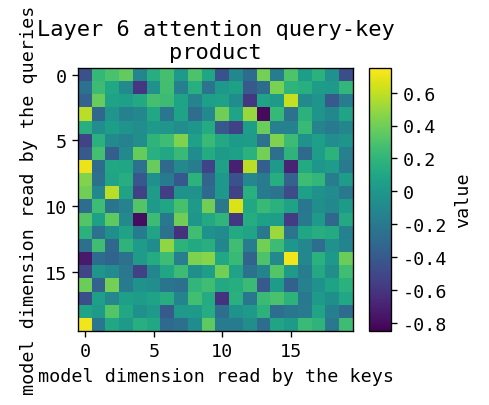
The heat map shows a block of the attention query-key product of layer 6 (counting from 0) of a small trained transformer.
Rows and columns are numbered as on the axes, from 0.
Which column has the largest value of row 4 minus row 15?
0
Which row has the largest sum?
10
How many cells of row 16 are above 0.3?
2
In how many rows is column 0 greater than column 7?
9
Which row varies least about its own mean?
18
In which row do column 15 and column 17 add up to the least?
7
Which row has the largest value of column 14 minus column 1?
12
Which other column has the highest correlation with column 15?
6
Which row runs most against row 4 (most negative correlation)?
15
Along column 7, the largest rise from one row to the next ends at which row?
13
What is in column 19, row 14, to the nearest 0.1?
0.4
